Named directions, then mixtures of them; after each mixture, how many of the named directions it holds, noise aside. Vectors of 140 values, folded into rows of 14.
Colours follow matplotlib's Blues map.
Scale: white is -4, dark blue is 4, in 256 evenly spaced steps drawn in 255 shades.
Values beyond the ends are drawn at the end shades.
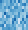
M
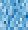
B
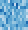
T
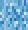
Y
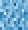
four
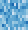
one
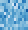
two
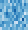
four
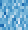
two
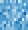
three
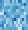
two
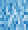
three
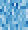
one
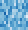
two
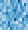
four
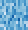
four
